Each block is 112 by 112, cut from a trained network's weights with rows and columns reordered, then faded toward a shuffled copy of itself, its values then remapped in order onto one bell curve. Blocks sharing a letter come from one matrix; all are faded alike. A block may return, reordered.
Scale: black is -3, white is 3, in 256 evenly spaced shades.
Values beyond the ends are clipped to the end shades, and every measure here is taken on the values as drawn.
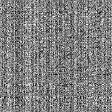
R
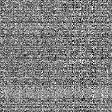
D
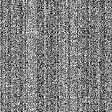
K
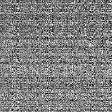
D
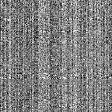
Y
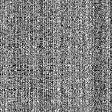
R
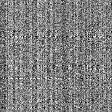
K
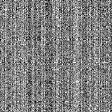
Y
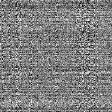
D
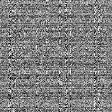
D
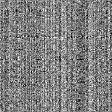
R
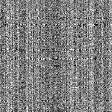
R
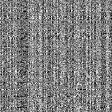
Y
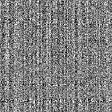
K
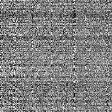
D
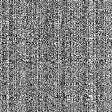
K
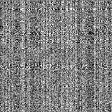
R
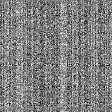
R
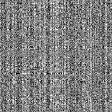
R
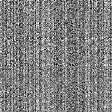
Y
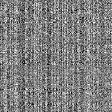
Y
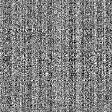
K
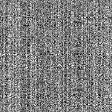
K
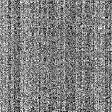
K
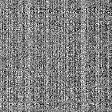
Y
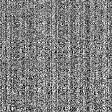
K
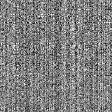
K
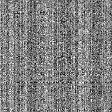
R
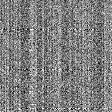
K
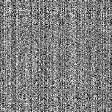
K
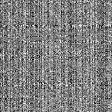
Y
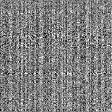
R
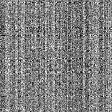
R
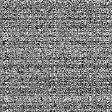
D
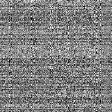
D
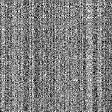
Y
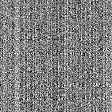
R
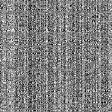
Y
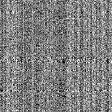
K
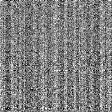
R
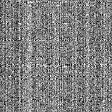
R
